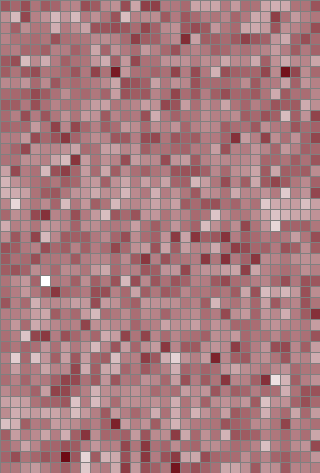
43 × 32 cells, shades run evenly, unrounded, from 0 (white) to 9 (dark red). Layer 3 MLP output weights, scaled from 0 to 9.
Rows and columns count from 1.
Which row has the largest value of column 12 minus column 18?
39
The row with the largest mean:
7
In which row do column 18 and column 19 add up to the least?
33
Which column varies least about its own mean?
30
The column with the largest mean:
15
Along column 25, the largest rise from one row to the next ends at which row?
4
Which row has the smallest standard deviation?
5
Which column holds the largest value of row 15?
8
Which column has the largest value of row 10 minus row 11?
29
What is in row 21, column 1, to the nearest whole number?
3
